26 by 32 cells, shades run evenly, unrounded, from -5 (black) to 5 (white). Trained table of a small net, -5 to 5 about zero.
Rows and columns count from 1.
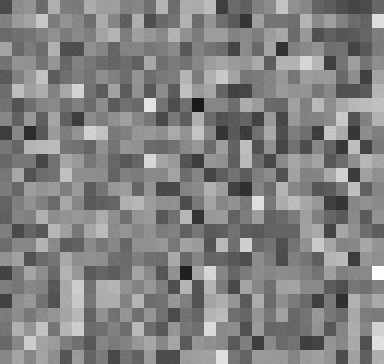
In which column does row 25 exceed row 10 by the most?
3
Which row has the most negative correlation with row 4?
22
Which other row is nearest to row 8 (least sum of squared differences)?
12
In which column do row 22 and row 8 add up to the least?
17
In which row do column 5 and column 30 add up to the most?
11
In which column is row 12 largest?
13
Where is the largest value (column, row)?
32, 20
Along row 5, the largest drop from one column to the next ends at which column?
28
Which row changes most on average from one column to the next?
10
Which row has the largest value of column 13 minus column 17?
8
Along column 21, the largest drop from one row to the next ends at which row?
19
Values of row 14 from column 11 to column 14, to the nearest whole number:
1 -1 1 -2
